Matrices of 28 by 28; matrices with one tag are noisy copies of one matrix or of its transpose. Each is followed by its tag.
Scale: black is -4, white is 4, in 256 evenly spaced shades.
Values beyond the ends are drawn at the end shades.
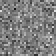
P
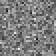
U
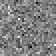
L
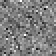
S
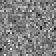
S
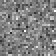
P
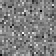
U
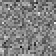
L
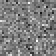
P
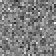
L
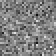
U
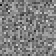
S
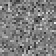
L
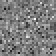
P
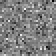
S
